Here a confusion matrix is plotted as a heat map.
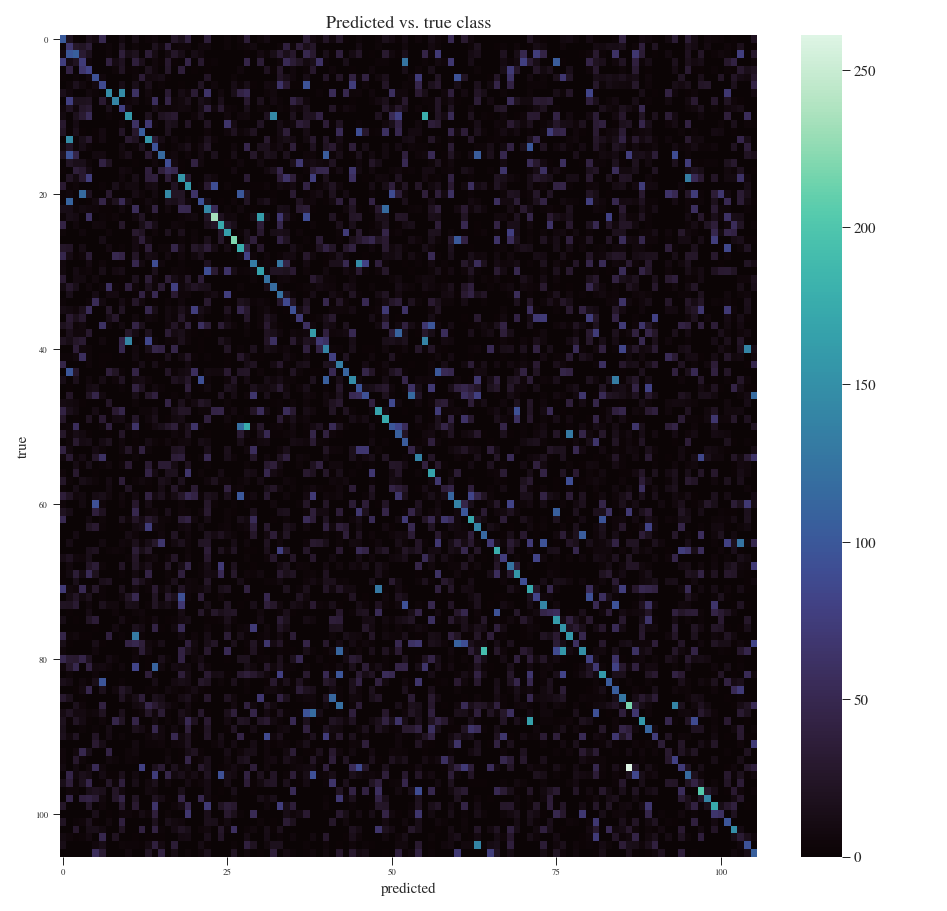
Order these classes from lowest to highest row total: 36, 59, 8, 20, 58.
58, 36, 8, 59, 20
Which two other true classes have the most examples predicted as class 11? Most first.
77, 81
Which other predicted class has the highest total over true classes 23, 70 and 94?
86
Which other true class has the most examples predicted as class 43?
25
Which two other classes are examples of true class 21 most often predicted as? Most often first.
1, 80
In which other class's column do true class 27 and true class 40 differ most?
104
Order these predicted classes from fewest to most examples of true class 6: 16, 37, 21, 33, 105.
16, 21, 105, 33, 37
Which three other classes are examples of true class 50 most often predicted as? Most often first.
28, 27, 51
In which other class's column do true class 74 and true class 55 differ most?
66
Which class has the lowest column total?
91
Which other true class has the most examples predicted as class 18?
72
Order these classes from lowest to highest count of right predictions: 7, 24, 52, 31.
52, 31, 7, 24
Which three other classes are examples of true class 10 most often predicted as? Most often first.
55, 32, 51
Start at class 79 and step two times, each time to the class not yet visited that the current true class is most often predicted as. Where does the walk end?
97
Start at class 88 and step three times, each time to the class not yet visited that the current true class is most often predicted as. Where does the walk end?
69
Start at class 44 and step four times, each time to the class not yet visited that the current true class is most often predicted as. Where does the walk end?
14
